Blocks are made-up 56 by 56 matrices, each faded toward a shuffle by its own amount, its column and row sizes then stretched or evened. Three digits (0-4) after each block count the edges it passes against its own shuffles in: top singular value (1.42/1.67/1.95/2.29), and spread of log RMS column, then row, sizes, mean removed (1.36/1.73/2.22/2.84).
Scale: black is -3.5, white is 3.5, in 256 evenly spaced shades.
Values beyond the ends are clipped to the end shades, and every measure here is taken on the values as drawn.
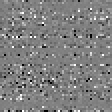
1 2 4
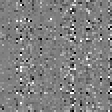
3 4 2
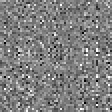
2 3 1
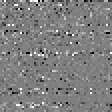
0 1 4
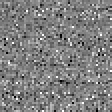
0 0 2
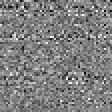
3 0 3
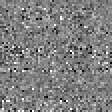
0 1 3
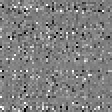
1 3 3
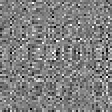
4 2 2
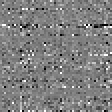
0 3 4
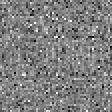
2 0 1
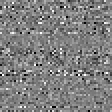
2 0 4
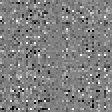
0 4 2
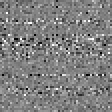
1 0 4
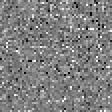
1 0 1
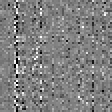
4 4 0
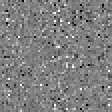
0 2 2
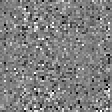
0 3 2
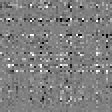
0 3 4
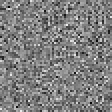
3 1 0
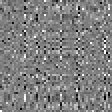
4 3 1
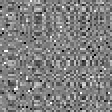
4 0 0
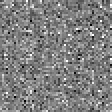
1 2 0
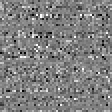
1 1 4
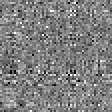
3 1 3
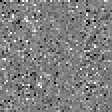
0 2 1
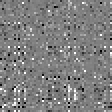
3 3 3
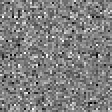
0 0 3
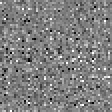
1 2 2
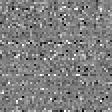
0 1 4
